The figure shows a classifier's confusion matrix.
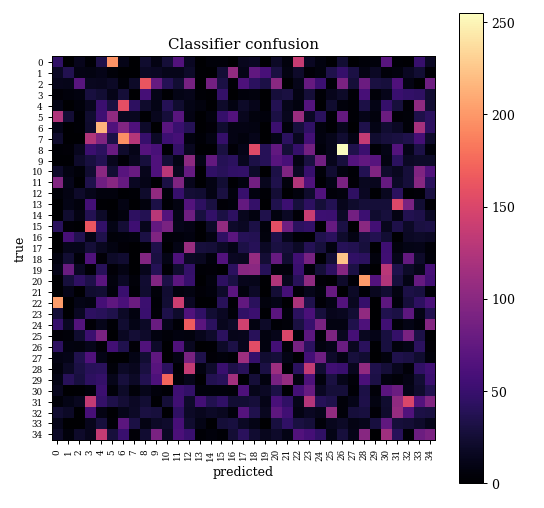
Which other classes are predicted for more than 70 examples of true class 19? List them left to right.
1, 17, 18, 26, 30
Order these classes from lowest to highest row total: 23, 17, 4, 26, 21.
21, 17, 4, 26, 23
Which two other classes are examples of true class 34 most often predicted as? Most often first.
4, 30
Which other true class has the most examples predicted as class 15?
18
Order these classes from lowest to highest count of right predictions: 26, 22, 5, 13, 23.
13, 23, 26, 5, 22
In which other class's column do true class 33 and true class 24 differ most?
12
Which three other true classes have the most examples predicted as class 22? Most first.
0, 11, 5
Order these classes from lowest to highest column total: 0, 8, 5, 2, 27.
2, 27, 0, 5, 8
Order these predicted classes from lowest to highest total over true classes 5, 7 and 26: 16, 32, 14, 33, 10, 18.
14, 32, 10, 16, 33, 18
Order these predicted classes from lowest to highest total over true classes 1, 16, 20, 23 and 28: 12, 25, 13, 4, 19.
13, 19, 25, 4, 12
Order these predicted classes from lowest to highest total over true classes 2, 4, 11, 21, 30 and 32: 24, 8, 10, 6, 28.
24, 10, 28, 8, 6
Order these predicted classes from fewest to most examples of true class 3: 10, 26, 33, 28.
10, 26, 33, 28
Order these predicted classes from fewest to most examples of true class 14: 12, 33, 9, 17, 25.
17, 33, 25, 12, 9
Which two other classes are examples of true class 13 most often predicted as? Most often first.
31, 32
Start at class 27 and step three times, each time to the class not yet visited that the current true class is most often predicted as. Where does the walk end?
9
